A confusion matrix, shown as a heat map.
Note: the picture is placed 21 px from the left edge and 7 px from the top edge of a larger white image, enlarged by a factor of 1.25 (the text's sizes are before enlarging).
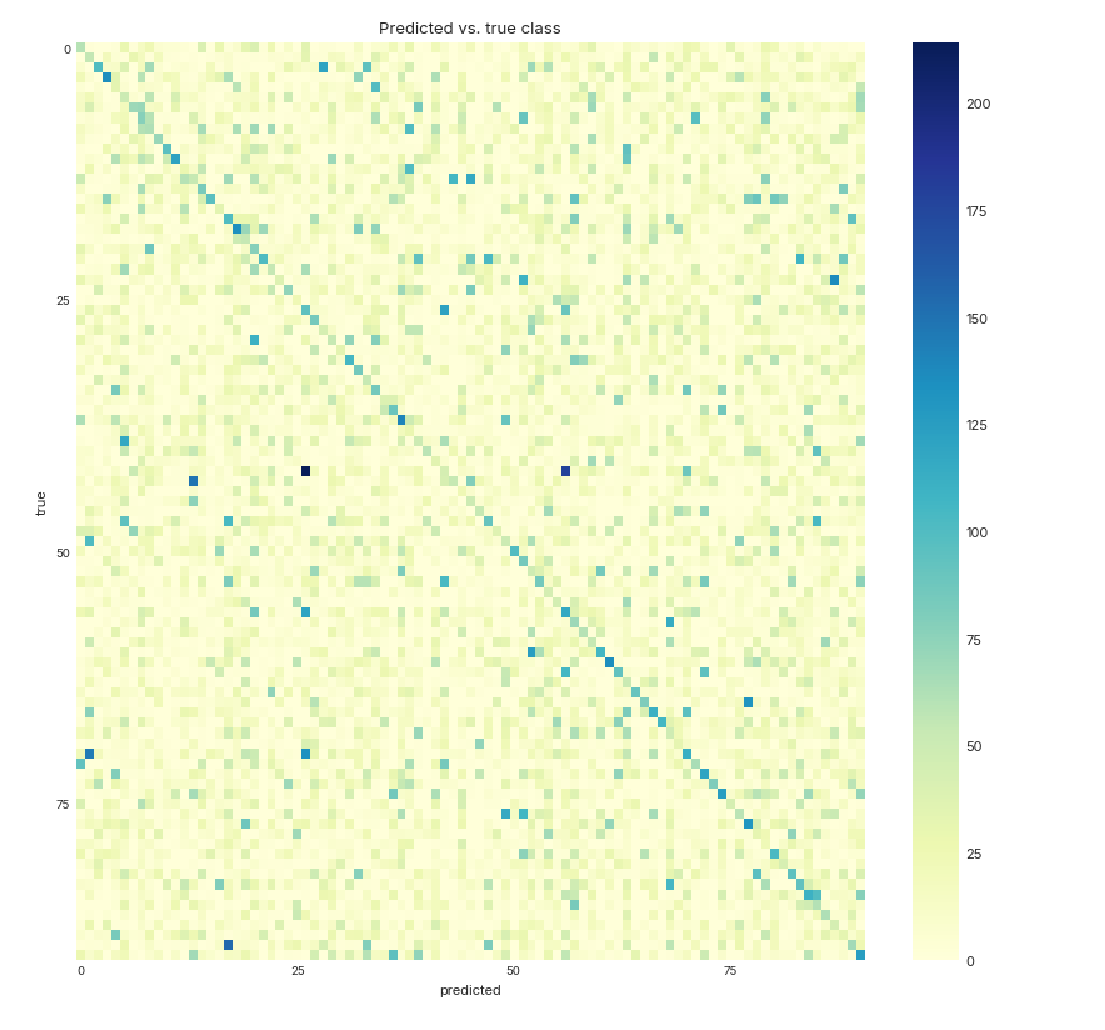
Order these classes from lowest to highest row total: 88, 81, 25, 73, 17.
81, 25, 73, 88, 17
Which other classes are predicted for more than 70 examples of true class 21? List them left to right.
39, 45, 47, 83, 88
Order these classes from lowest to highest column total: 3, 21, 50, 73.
73, 50, 21, 3
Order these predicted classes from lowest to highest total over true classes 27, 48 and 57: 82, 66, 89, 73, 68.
73, 66, 89, 82, 68
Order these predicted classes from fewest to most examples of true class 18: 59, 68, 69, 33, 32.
33, 68, 59, 69, 32
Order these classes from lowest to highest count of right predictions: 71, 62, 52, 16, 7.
16, 52, 71, 7, 62
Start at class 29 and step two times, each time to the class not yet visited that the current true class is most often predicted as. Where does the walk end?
8
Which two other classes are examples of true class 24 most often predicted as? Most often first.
45, 37
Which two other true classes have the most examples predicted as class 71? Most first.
7, 56
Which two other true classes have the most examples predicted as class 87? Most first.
23, 16
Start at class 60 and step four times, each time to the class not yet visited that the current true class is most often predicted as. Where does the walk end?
1
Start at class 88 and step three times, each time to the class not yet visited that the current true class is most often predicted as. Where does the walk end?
70
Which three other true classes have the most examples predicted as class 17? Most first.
89, 47, 53
